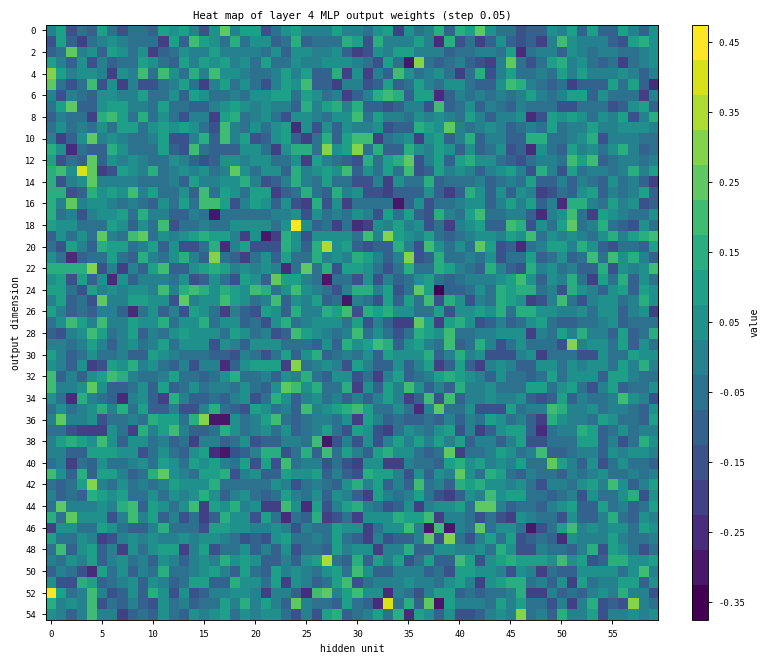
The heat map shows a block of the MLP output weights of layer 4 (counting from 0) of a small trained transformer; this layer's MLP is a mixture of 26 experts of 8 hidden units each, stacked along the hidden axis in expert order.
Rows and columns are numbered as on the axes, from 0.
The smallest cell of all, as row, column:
24, 38
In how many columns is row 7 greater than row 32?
23
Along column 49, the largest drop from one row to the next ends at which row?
41
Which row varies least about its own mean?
2
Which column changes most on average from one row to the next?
30
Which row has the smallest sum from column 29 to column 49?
15
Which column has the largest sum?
0
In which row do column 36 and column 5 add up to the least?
13
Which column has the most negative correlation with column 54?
53
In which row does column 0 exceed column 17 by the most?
52
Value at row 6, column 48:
0
